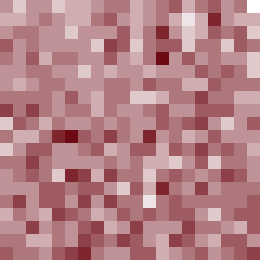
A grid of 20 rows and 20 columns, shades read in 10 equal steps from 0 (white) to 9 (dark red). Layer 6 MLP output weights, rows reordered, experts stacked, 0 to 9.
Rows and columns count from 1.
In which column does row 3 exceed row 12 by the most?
13
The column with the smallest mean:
20
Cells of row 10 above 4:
10
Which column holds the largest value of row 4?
9
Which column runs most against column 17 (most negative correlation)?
15
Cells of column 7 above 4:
10
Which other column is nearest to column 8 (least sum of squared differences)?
11
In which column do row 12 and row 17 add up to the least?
1
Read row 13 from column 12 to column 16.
3 3 2 4 6
